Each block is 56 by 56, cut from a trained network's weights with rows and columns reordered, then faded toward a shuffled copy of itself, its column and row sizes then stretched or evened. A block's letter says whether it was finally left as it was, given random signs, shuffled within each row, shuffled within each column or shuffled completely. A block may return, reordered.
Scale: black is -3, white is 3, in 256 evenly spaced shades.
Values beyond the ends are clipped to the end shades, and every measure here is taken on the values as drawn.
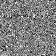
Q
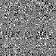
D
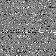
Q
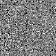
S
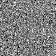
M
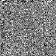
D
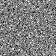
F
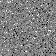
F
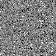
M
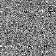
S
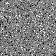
F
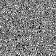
Q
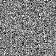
M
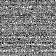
Q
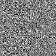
S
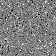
F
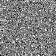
Q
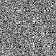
S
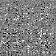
D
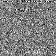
Q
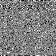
Q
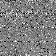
Q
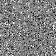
M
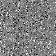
M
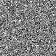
F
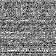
D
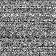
Q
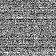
Q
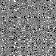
D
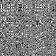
D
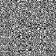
D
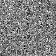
M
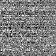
D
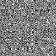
D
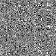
D
